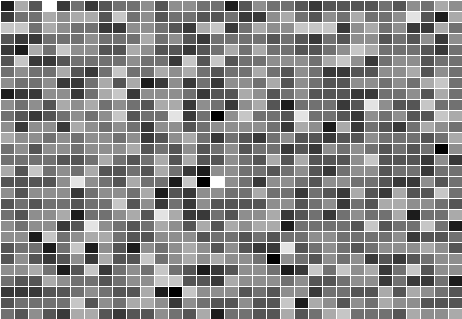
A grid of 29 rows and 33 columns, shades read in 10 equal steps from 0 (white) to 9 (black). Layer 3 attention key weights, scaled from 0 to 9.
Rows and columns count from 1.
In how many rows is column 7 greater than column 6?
8
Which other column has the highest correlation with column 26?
10
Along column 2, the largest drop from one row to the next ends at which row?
6
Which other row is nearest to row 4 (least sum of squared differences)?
14
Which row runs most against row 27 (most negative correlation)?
20
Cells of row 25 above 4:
18
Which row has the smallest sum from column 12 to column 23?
3
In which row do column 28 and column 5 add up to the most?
25
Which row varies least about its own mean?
4
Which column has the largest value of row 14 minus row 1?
32
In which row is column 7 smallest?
21
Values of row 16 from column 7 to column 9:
3 6 6
